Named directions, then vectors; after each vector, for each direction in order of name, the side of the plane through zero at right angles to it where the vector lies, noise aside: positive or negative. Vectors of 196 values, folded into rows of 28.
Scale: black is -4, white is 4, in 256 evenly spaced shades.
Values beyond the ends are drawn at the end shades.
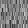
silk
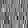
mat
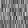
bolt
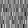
negative, negative, negative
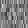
negative, positive, positive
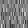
positive, positive, positive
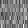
negative, positive, positive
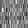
negative, positive, negative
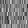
negative, positive, negative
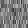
positive, positive, negative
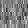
negative, positive, negative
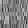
positive, negative, positive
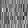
negative, positive, negative
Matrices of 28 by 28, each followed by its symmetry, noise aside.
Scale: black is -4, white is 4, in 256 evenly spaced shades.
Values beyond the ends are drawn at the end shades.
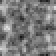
mirrored top to bottom.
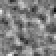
antisymmetric.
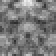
mirrored left to right.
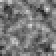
symmetric across the other diagonal.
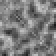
symmetric.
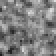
antisymmetric.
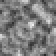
symmetric across the other diagonal.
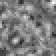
symmetric across the other diagonal.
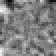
antisymmetric.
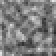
symmetric.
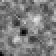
symmetric across the other diagonal.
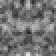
mirrored left to right.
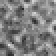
symmetric across the other diagonal.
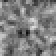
antisymmetric.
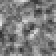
symmetric.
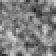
antisymmetric.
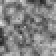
symmetric.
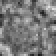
symmetric across the other diagonal.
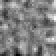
antisymmetric.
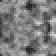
mirrored top to bottom.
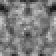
mirrored left to right.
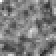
symmetric.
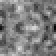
mirrored top to bottom.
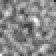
symmetric across the other diagonal.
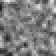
antisymmetric.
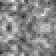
mirrored top to bottom.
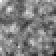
symmetric.
